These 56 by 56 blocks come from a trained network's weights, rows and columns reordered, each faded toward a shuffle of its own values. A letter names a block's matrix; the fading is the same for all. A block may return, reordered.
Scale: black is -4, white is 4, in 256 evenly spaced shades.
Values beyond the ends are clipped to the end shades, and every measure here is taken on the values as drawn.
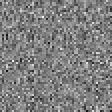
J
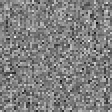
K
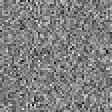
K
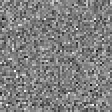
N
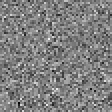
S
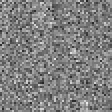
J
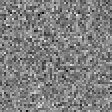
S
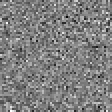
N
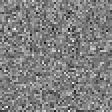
N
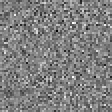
S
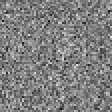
K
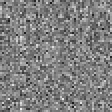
J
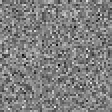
K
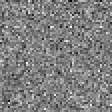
N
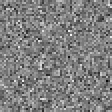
S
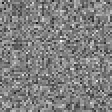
K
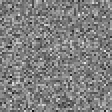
K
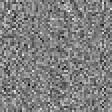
J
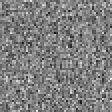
J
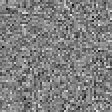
K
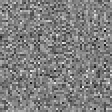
J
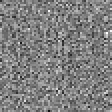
J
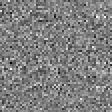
N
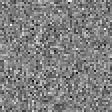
N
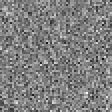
K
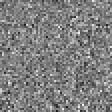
N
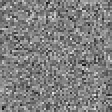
K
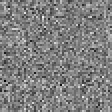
S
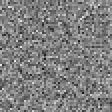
K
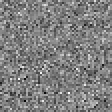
N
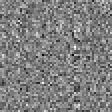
J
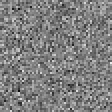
K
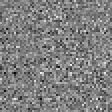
N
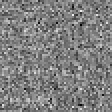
N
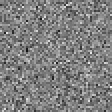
S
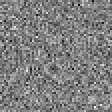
S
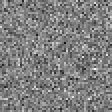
S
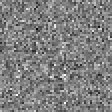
N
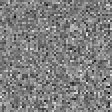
N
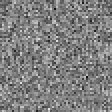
K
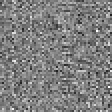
J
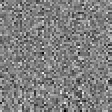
J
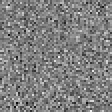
N
